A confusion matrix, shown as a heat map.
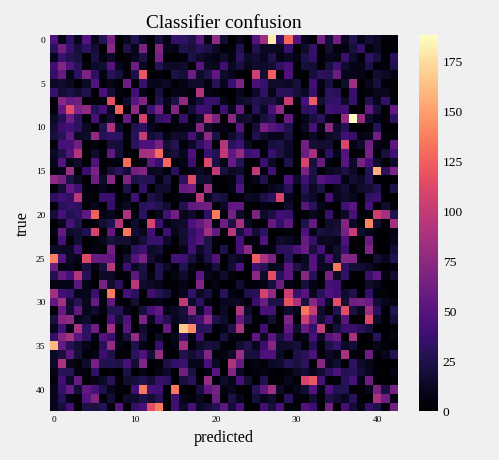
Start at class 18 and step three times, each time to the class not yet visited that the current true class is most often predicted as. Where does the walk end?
7
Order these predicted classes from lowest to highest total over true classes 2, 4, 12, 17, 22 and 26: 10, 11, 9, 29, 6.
6, 10, 29, 9, 11
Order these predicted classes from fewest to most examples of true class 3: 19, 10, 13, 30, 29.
30, 19, 13, 29, 10
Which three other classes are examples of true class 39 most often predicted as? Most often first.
32, 31, 19
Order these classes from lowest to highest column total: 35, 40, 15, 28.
15, 28, 40, 35
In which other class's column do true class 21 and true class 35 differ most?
0
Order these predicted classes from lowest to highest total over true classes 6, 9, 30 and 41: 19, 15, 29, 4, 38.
15, 4, 19, 38, 29
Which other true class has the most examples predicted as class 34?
10
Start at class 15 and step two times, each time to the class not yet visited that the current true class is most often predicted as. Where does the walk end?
11
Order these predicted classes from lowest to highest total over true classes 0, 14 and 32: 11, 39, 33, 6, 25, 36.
6, 25, 11, 36, 33, 39
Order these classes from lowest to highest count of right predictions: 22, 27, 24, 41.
41, 24, 22, 27
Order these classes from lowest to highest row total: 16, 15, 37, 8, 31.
37, 16, 15, 31, 8
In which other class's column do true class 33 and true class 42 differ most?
16
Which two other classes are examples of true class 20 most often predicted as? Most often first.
5, 40
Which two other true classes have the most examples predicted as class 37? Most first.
9, 22
